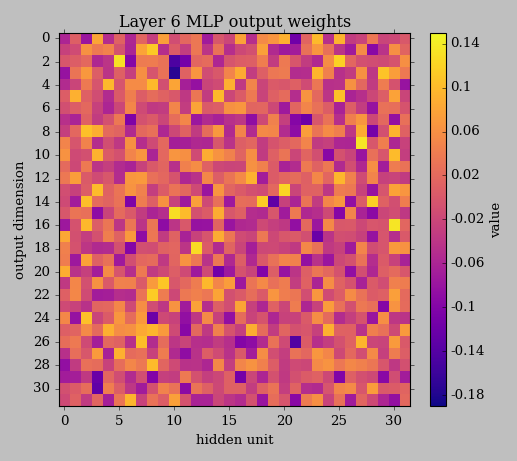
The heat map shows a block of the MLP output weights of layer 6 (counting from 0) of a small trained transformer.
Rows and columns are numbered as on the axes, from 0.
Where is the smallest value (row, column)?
3, 10
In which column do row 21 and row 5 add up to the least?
27
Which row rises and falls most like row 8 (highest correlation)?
1
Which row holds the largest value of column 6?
31
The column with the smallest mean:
21
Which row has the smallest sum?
29
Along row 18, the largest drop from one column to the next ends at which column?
13
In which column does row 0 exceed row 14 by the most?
19
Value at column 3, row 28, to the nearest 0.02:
0.02
